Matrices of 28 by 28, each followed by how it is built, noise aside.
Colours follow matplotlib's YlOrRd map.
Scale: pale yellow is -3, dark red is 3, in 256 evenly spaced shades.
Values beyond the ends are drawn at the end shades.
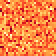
noise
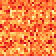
blocks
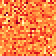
block diagonal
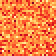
noise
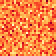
noise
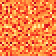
low rank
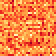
blocks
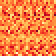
repeating columns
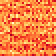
blocks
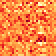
low rank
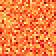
noise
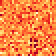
low rank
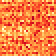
blocks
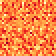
repeating columns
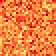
noise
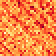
Toeplitz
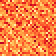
Toeplitz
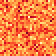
noise
